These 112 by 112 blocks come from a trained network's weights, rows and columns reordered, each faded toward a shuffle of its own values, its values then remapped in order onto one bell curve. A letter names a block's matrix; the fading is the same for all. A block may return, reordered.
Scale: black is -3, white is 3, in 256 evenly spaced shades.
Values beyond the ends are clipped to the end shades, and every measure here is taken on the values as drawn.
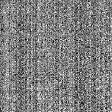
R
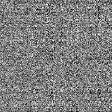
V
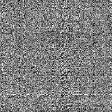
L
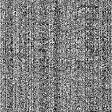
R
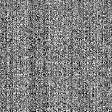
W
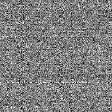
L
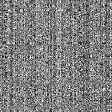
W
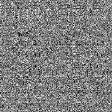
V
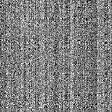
R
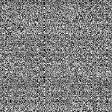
L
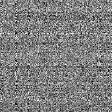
L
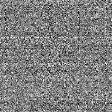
L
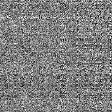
L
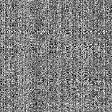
W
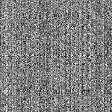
W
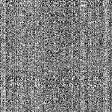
W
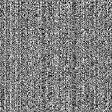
W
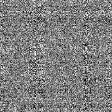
V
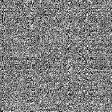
V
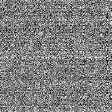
L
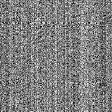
W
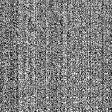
W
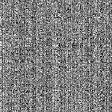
W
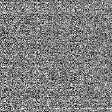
L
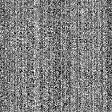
R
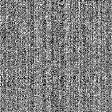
R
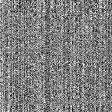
R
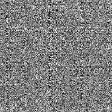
V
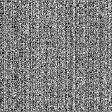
R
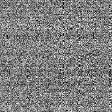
L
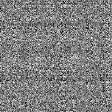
V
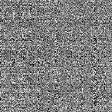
V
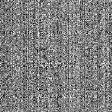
W
